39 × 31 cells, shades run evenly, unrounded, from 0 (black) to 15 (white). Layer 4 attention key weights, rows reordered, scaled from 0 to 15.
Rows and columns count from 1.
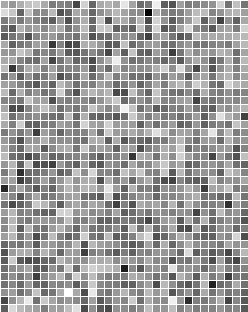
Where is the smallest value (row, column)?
2, 19
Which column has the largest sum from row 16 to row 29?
9
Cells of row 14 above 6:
27
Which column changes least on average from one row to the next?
26
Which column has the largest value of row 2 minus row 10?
1
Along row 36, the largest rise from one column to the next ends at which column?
21
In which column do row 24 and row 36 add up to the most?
12
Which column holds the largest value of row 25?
14
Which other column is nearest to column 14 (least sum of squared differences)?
11
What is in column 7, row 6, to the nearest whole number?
3
